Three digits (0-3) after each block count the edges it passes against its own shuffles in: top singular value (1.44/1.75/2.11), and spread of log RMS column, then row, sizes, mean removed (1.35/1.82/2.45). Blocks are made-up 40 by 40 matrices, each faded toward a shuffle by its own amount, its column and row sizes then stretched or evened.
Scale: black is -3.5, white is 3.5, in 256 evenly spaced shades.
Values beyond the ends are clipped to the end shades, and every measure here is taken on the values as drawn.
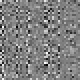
3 3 1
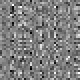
3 3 0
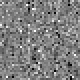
0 1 0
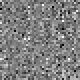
0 2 0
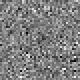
1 1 1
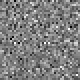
1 0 0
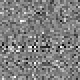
2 0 2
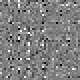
1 2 2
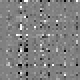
1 3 2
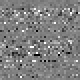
0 0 3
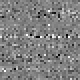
0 0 3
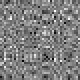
3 2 1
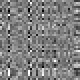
3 3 1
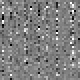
0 3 0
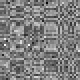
3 0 0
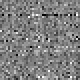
1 0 2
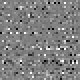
0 0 3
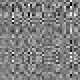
3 3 2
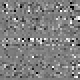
0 1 3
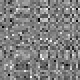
3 1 1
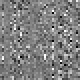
1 3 0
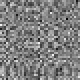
3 1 1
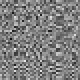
3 2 1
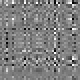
3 3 3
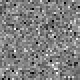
0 0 0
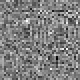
2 1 1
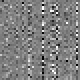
3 3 0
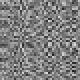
3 2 1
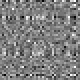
3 1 3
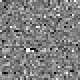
1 0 2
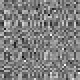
3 1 1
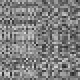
2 0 1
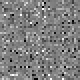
1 2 2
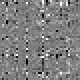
2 3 2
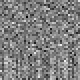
2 0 0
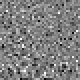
1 0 1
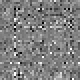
1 2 2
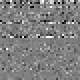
2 0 3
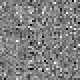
1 2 0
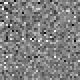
1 1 1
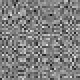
3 1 1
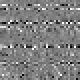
3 0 3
